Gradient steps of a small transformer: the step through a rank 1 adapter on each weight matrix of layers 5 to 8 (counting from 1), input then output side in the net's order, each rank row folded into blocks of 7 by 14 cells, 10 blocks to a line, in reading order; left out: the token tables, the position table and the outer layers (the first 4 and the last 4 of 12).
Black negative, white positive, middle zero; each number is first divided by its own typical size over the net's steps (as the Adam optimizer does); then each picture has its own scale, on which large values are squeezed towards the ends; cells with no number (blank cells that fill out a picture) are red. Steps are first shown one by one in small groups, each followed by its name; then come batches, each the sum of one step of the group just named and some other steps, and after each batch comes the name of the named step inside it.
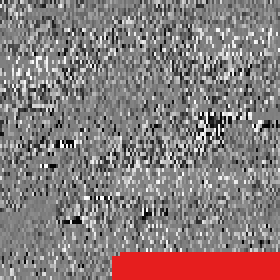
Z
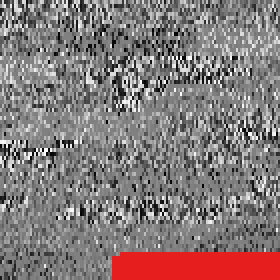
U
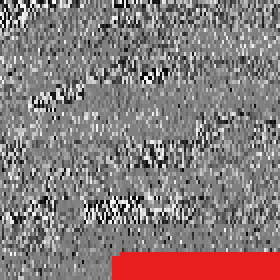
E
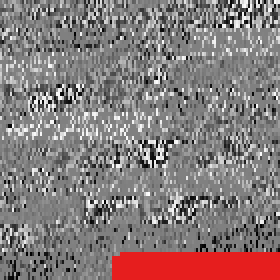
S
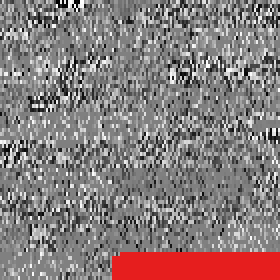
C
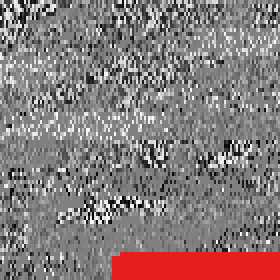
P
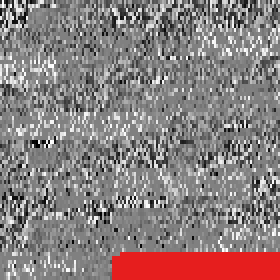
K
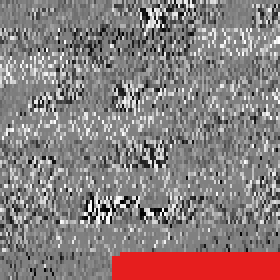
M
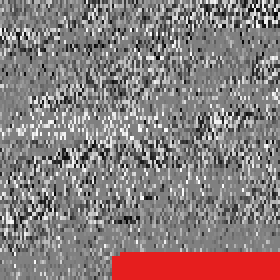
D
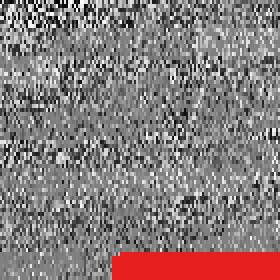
C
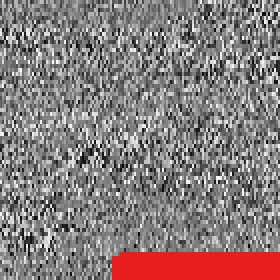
D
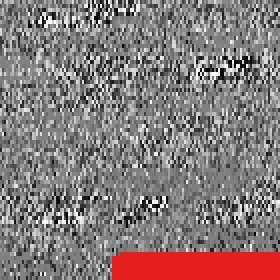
D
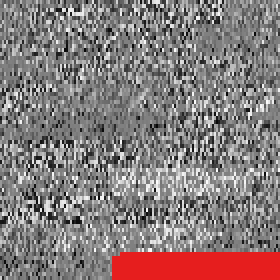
Z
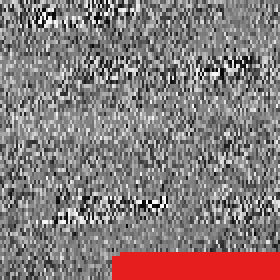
P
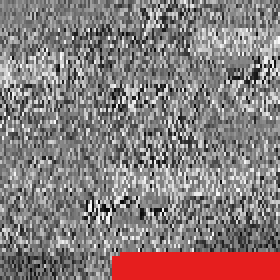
M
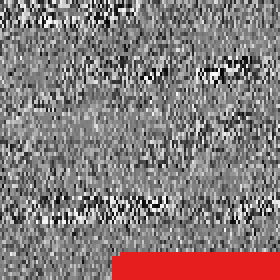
E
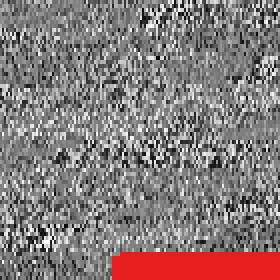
D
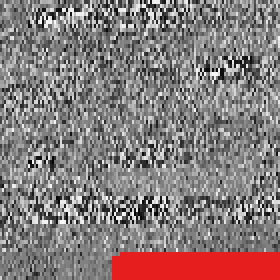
M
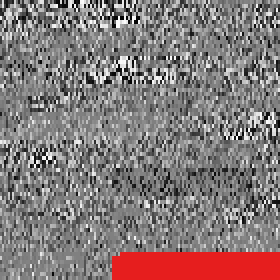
C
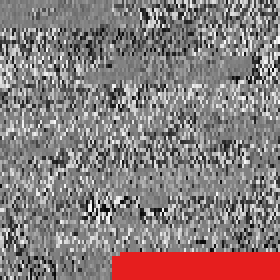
M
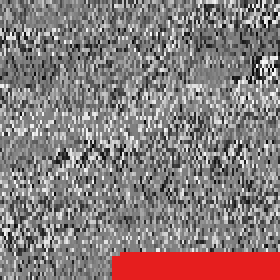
D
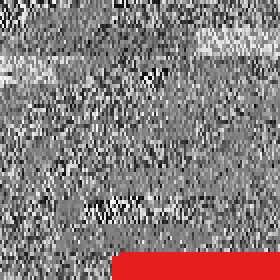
E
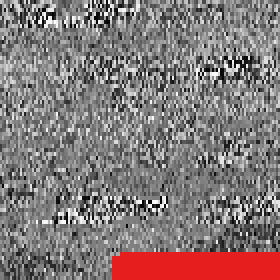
P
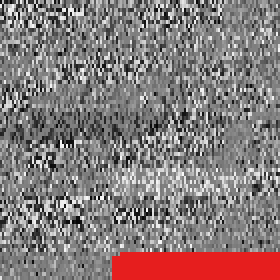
Z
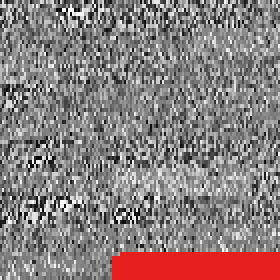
K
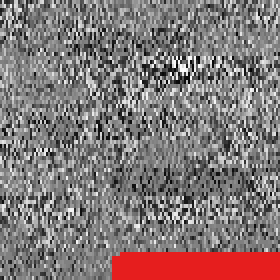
U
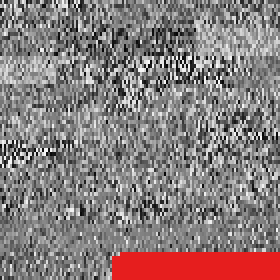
U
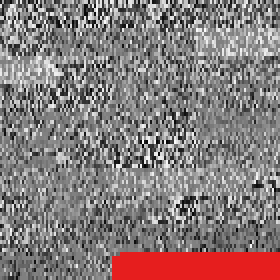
S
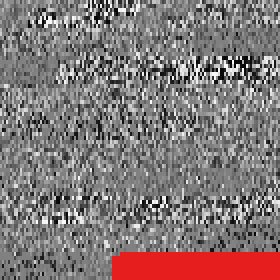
D
